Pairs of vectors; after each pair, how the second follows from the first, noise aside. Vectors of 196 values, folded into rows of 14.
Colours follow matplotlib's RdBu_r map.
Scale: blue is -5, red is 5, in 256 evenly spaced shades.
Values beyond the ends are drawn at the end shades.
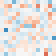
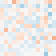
negated, shrunk.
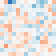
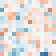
reversed.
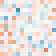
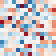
wrapped around, negated, scaled up.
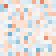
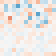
reversed, partly zeroed.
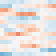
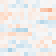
wrapped around, negated, shrunk.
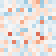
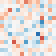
sign-scrambled.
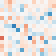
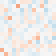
wrapped around, negated, shrunk.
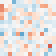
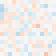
negated, shrunk.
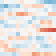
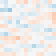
wrapped around, negated, shrunk.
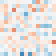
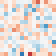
sign-scrambled.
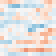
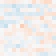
reversed, negated, shrunk.
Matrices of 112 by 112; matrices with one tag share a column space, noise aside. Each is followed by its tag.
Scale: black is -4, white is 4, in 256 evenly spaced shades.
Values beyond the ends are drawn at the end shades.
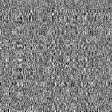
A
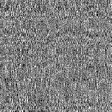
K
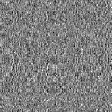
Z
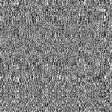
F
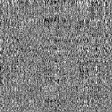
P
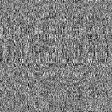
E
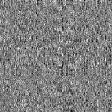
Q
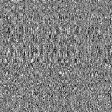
E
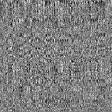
P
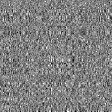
A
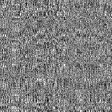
K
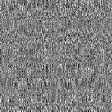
K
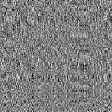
F
